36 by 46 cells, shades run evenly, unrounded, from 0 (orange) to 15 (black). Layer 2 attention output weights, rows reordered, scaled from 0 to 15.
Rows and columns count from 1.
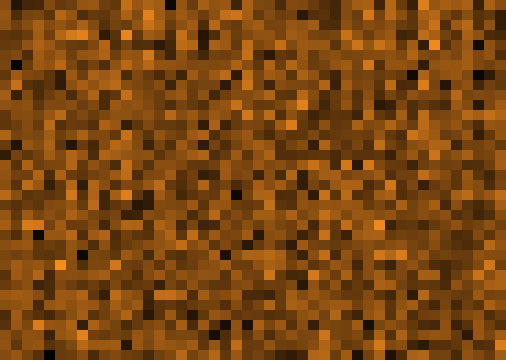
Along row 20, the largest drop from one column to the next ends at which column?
30
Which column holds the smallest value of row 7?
34
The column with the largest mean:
44
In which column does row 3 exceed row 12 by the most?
46
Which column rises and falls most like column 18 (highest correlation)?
40
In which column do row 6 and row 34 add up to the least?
8
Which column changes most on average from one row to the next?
12
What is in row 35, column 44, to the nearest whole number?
10
